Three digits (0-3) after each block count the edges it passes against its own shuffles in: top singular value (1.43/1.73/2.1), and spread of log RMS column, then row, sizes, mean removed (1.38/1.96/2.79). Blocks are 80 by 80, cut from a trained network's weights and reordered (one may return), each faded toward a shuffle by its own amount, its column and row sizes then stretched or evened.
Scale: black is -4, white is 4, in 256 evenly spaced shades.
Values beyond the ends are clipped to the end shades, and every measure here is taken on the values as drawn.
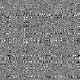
3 2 3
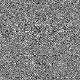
2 0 2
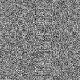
3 1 0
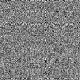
3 0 2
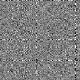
3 2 2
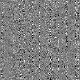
2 3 0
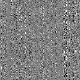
1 3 0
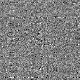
2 1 2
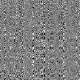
3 3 1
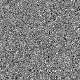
1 1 0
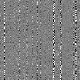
3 3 0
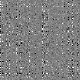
2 3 2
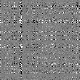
2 3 3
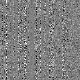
0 3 0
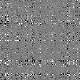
2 3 3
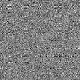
3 0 2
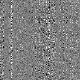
1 3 1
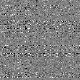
2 2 3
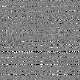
2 1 3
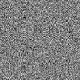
3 1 1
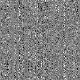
1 3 0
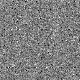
0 0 1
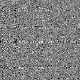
2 2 2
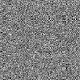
3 1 1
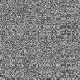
3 0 1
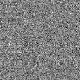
2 0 1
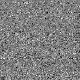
1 0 2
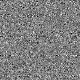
0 0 2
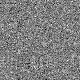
1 0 0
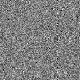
2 0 0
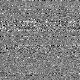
1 0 3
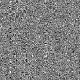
2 1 0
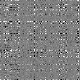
3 3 3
